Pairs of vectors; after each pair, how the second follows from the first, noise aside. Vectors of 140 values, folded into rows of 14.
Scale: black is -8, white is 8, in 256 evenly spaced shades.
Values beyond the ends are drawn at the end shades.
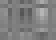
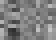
wrapped around, negated, scaled up.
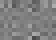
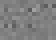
negated, partly zeroed.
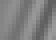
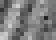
reversed, negated, scaled up.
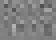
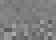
reversed, negated, partly zeroed.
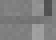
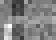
reversed, negated, scaled up.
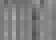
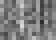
reversed, negated, scaled up.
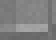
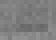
negated, shrunk.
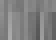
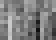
scaled up.
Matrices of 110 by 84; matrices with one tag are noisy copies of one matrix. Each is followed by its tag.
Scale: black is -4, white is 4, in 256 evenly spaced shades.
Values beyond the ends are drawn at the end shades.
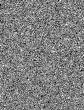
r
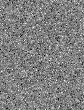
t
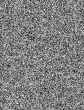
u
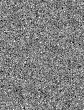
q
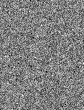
u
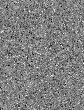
u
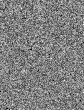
t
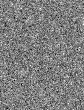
t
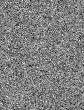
u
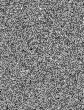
t
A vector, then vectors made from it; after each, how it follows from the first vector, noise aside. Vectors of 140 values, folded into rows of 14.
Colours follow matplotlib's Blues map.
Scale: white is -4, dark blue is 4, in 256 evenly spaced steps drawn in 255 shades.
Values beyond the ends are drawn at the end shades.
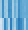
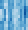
wrapped around, negated.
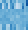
wrapped around, negated, partly zeroed.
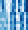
reversed, negated, scaled up.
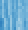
negated, shrunk.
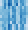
wrapped around, negated.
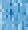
wrapped around, negated, partly zeroed.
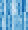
wrapped around, negated.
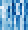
wrapped around, negated, scaled up.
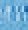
reversed, negated, partly zeroed.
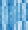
wrapped around.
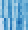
copied.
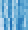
copied.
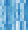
wrapped around.
